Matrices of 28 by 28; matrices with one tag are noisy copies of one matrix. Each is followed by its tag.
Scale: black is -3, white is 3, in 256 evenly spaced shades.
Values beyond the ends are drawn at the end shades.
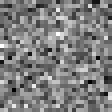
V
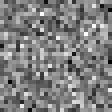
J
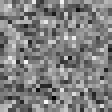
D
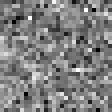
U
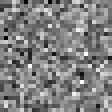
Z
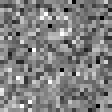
V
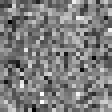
Z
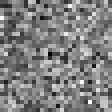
Z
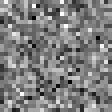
D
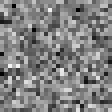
D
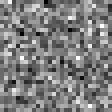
J
